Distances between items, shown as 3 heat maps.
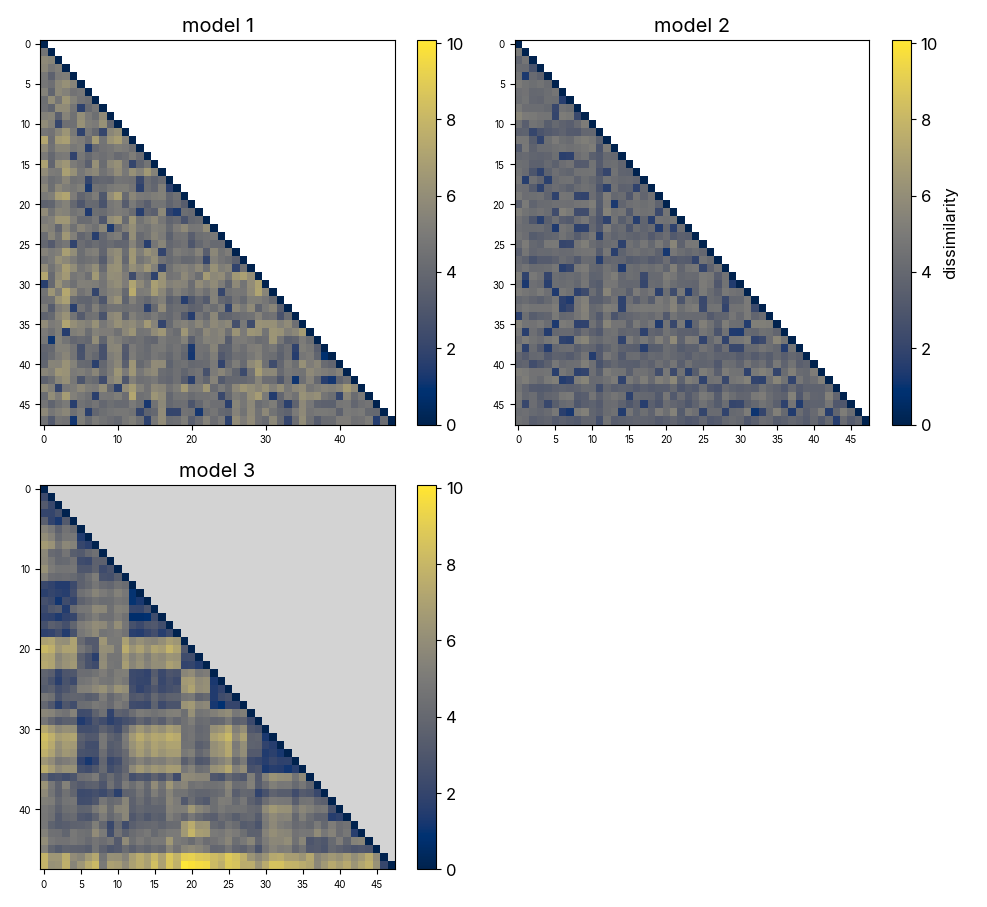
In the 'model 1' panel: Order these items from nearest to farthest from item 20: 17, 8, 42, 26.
42, 8, 17, 26
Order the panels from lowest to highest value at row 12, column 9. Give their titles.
model 3, model 2, model 1
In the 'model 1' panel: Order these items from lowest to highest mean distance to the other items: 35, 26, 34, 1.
34, 1, 26, 35
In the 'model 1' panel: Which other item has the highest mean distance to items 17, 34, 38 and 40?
3
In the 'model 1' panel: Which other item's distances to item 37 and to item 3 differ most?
1
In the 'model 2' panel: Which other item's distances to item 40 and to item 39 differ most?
10
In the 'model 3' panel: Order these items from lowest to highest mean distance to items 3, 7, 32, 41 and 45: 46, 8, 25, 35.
35, 8, 25, 46
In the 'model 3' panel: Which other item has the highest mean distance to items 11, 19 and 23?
47
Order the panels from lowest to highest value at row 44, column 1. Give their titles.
model 2, model 3, model 1
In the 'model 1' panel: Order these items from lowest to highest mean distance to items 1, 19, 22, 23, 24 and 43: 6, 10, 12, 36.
6, 10, 36, 12
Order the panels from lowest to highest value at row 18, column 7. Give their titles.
model 2, model 1, model 3
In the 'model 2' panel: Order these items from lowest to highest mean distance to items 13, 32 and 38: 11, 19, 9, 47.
11, 47, 19, 9
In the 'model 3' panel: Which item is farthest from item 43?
20
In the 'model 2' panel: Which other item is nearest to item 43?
47
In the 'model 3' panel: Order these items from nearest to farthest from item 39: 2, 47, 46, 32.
2, 32, 46, 47
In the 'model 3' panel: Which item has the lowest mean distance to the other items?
29
